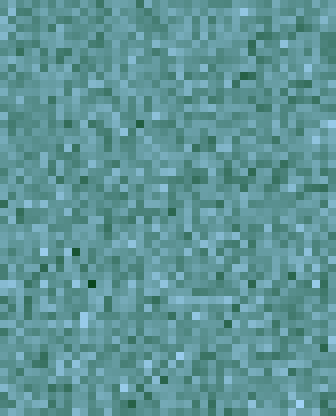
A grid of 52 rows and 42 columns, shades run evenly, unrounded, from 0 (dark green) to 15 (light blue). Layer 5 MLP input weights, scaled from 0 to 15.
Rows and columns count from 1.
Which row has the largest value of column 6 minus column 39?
36
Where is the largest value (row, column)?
51, 38
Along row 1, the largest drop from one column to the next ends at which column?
18
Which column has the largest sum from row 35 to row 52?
11
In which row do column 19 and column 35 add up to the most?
46
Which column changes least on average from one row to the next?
35
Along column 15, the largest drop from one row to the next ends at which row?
44
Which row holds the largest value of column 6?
32
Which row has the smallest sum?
23
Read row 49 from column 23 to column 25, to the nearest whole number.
9 8 9
